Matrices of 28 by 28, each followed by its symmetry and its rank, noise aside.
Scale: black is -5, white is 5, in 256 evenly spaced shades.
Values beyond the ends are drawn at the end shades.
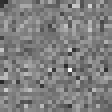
symmetric, rank five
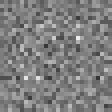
symmetric, rank five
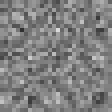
symmetric, rank three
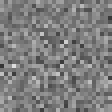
no symmetry, rank five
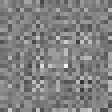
symmetric, rank three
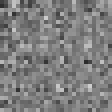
no symmetry, rank four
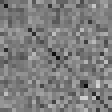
symmetric, rank five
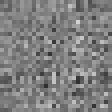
no symmetry, rank three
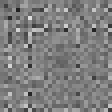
symmetric, rank three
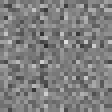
no symmetry, rank four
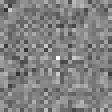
symmetric, rank four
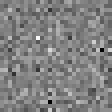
symmetric, rank five
